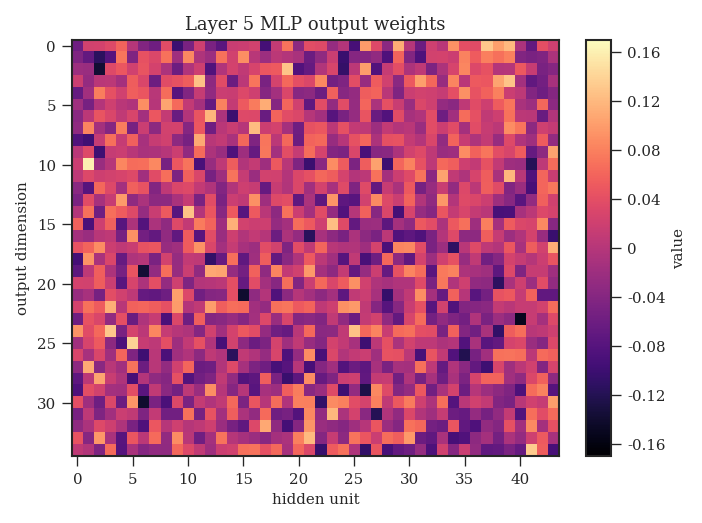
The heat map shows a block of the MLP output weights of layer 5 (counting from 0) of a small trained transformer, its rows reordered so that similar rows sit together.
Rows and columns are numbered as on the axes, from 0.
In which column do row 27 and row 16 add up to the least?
21
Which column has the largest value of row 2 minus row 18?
26
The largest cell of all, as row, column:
10, 1
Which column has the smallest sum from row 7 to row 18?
41
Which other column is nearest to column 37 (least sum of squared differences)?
36
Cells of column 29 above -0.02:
23
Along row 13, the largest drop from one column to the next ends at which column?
24
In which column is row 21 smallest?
15
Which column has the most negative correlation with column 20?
4
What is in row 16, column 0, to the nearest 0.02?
-0.02
